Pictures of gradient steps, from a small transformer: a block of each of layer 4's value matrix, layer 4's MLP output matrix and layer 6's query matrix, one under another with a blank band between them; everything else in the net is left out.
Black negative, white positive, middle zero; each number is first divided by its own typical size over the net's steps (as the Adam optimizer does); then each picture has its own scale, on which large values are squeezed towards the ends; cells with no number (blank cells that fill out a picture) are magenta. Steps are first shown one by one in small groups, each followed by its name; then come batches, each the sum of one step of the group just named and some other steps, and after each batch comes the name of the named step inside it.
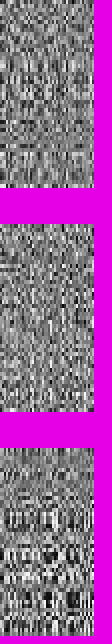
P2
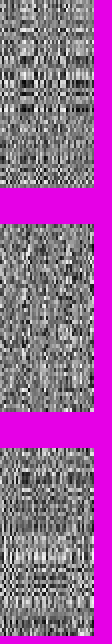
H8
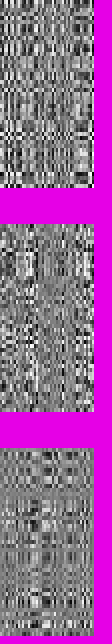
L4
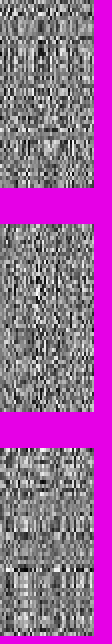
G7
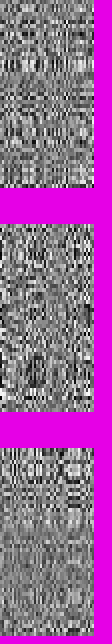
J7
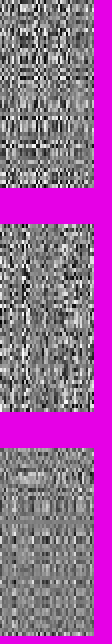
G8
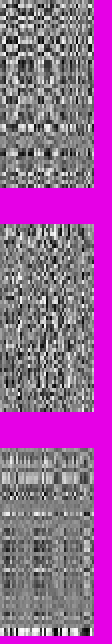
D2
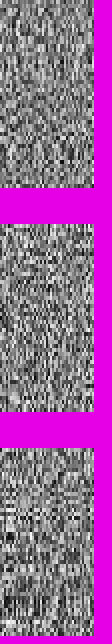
J7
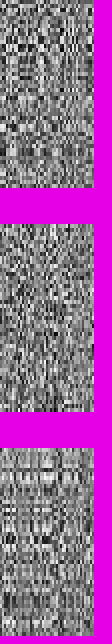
G8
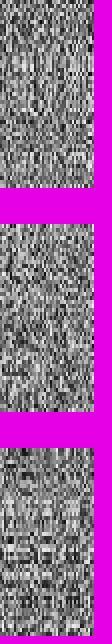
P2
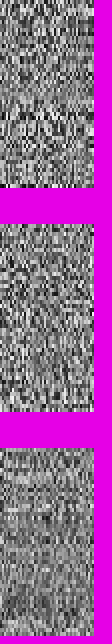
G8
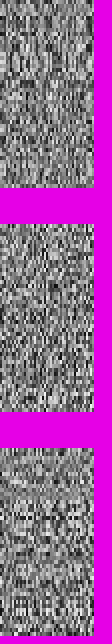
J7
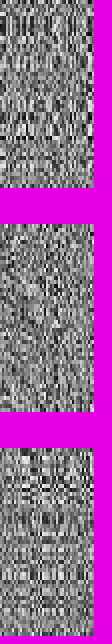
G7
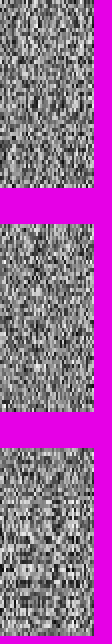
H8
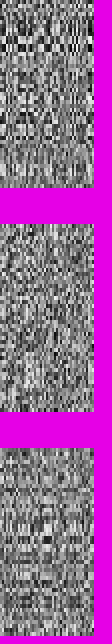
D2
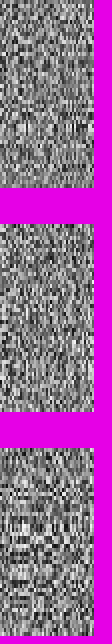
D2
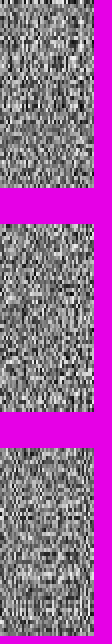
P2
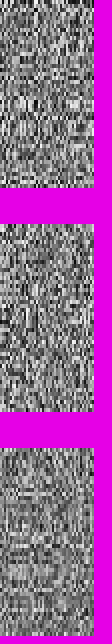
G8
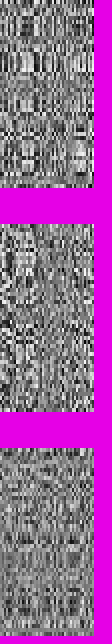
L4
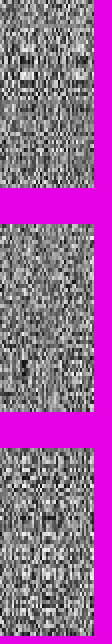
H8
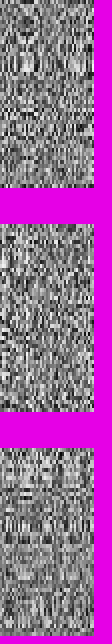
J7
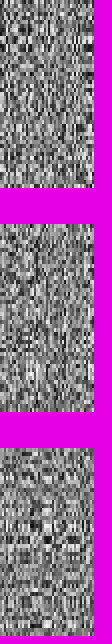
L4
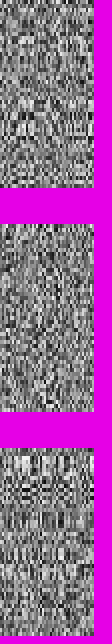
G7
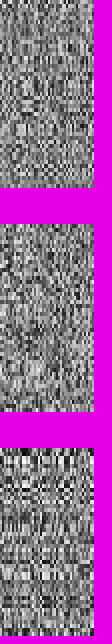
G7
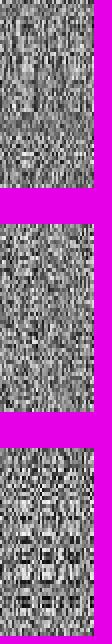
P2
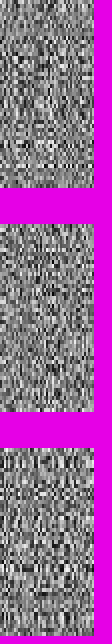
G7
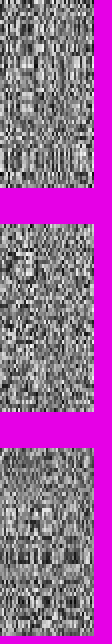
L4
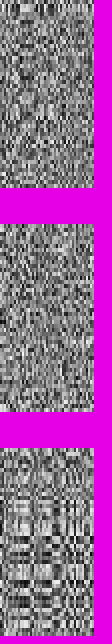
G8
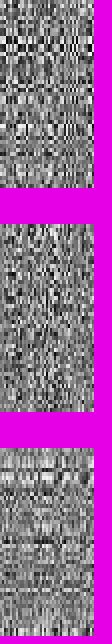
D2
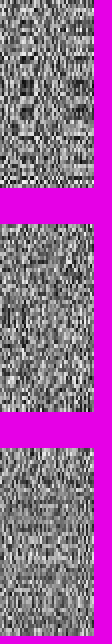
H8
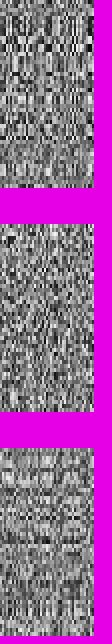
D2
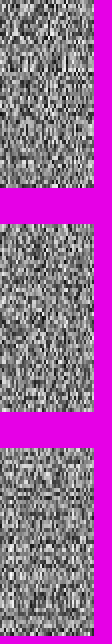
J7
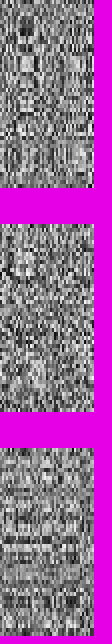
L4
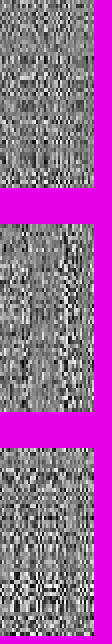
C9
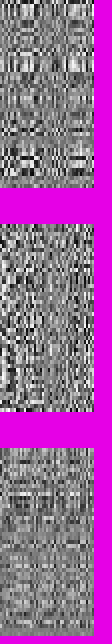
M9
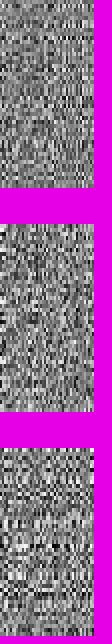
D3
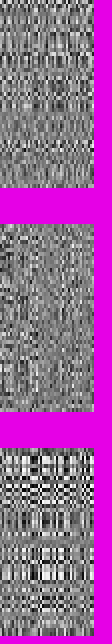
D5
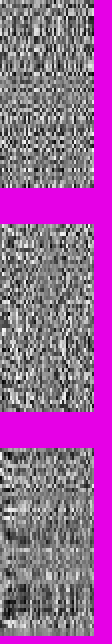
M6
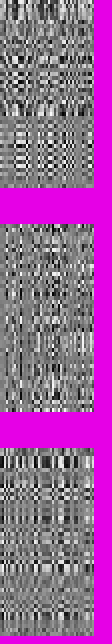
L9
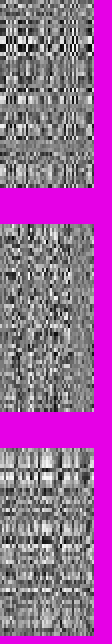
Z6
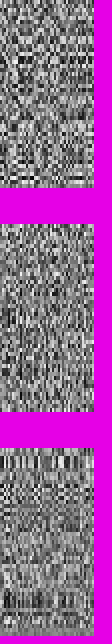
L9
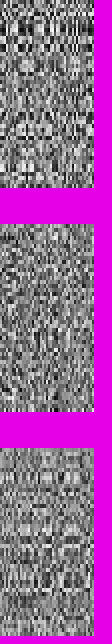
Z6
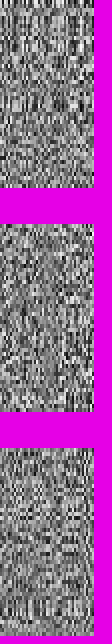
M6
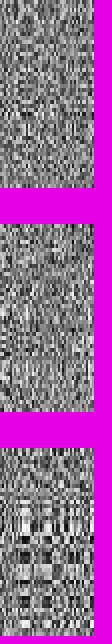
L9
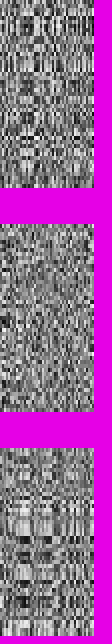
M6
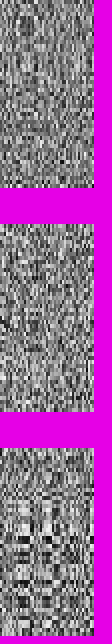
D3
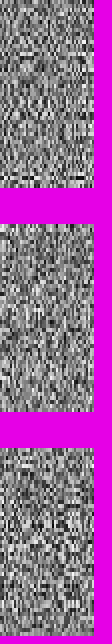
D3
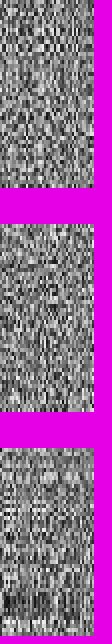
M6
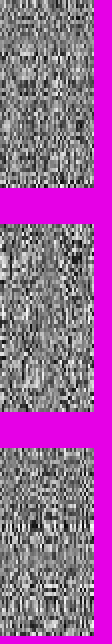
C9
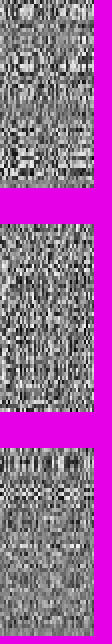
M9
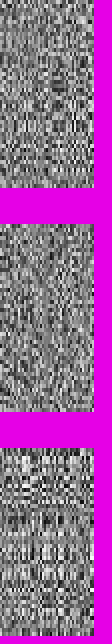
D5
